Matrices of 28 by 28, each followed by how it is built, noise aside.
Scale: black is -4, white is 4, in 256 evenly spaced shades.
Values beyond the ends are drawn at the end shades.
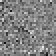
lower triangular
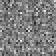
repeating columns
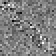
banded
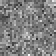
smooth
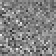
lower triangular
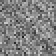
Toeplitz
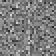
repeating rows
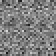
repeating columns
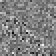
lower triangular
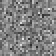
repeating rows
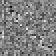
banded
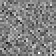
Toeplitz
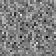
repeating columns
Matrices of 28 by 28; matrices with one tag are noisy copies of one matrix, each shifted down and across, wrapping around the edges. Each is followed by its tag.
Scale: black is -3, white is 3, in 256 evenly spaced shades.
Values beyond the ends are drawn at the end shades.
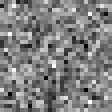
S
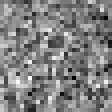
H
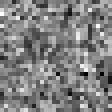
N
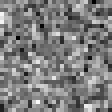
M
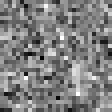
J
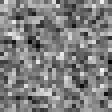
N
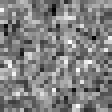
H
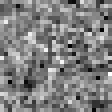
H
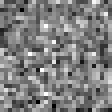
S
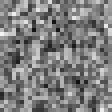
H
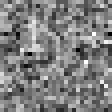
J
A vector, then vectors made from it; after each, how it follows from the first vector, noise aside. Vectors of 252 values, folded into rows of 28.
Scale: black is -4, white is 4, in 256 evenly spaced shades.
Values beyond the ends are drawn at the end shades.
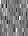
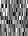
scaled up.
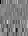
negated, partly zeroed.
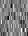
reversed, negated.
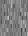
reversed, shrunk.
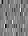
wrapped around, negated, partly zeroed.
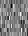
reversed, negated.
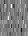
reversed, partly zeroed.
